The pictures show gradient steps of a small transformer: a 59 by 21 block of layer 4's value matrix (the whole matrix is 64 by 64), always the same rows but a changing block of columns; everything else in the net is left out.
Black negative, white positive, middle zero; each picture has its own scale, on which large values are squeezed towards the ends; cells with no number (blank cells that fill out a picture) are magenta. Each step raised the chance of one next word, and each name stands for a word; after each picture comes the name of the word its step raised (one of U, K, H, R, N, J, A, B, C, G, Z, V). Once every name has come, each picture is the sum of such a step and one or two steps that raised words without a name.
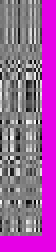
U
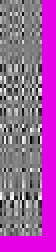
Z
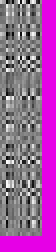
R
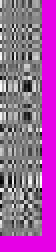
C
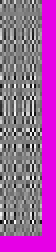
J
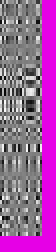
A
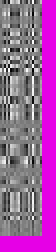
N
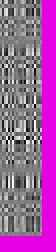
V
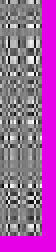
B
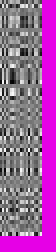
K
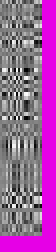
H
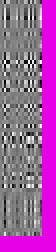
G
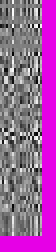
V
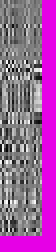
U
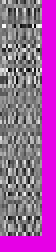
B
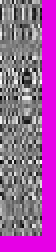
R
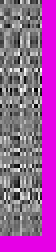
N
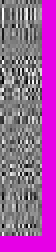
G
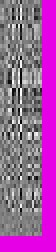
K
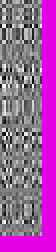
J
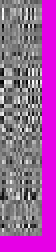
V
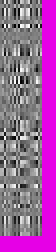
V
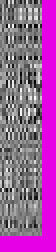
C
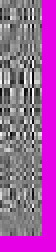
K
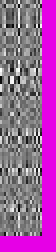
K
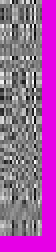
R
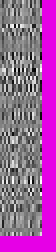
C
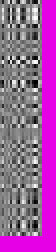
G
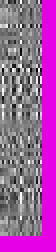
N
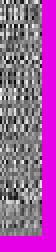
R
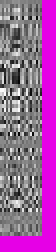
K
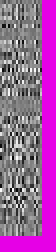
H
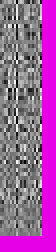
R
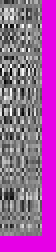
N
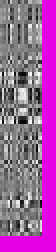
U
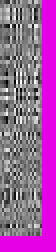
K
